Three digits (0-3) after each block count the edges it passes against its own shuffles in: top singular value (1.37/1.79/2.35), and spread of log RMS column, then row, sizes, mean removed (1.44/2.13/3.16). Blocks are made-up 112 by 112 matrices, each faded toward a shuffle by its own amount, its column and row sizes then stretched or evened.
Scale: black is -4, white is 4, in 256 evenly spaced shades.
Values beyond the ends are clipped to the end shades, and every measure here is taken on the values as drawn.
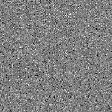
2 1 0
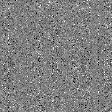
1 2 0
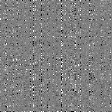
3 3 2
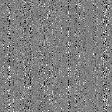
2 3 0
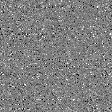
2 1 2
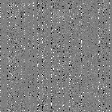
1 3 1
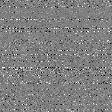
2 0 3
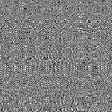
3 0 2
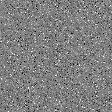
0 1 0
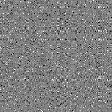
3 1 1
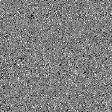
1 1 2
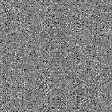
2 1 0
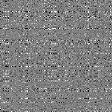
3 2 3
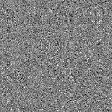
2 1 0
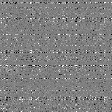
3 1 3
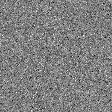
0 0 0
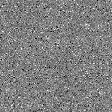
2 0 1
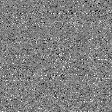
0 0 2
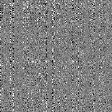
2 3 2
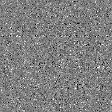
0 1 2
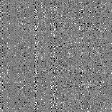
2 3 2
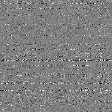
1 1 3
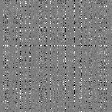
3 3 2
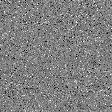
1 0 1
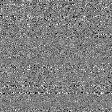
1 0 3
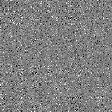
2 1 1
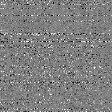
2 1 3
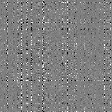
3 3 2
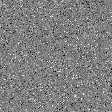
1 0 0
